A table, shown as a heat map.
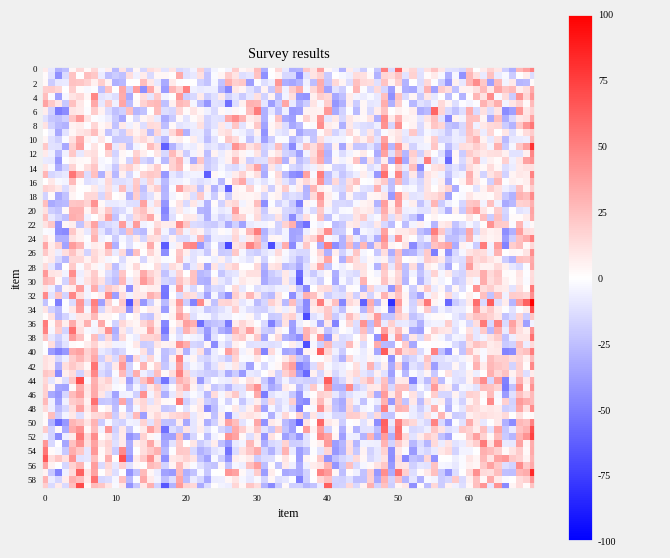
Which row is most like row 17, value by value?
49
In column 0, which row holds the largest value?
55
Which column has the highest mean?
69
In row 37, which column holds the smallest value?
17
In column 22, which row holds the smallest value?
36
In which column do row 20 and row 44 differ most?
40
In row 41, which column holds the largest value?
19
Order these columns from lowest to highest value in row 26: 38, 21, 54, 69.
21, 38, 54, 69
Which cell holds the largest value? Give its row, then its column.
33, 69
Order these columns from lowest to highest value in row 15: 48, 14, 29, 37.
29, 14, 37, 48
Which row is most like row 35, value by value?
39
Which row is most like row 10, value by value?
20
